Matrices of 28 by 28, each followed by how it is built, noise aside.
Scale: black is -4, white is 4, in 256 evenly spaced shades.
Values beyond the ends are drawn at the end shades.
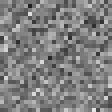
Hankel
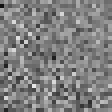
lower triangular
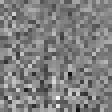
lower triangular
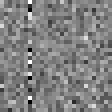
uneven columns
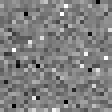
sparse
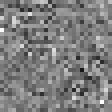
block diagonal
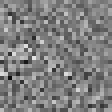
lower triangular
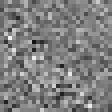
lower triangular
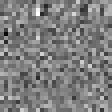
low rank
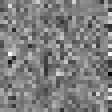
uneven columns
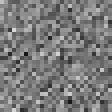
Hankel
